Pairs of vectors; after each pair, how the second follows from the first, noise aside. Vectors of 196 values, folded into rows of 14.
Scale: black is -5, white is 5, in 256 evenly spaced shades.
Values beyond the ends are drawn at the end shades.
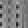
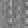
reversed, negated, shrunk.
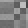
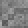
reversed, negated, shrunk.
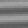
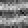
wrapped around, negated, scaled up.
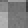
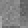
reversed, negated, shrunk.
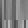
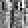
wrapped around, negated, scaled up.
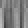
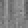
reversed, negated, shrunk.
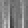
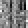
wrapped around, negated, scaled up.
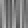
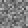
shuffled.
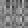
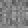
wrapped around, negated, shrunk.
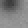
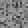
shuffled.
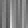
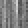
reversed.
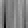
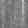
reversed, negated, shrunk.
